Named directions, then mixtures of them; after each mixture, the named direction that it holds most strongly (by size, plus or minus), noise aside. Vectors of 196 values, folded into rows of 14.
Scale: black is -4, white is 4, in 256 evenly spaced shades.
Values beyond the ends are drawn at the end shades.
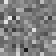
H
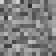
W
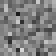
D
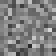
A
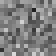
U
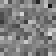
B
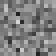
D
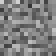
W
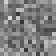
H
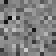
H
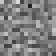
W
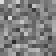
W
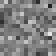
B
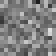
B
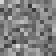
W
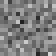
D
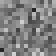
U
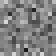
U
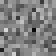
U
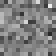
B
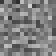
W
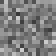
D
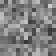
B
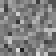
D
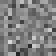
A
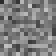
W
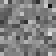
B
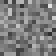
A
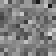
B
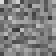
W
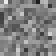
B
